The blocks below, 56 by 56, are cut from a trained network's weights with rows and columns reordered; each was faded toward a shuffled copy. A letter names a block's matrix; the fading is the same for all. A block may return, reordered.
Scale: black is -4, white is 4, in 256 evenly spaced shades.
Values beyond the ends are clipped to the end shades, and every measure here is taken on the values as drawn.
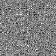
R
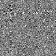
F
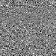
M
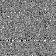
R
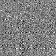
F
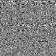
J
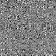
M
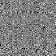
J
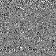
M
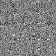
R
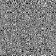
J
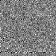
R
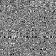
J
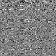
J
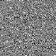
M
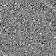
J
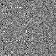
F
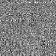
R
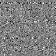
M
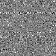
M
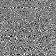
M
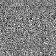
R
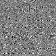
M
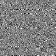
M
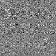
M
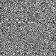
R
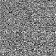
R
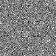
F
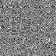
R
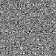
M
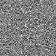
R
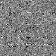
F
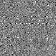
R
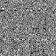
F
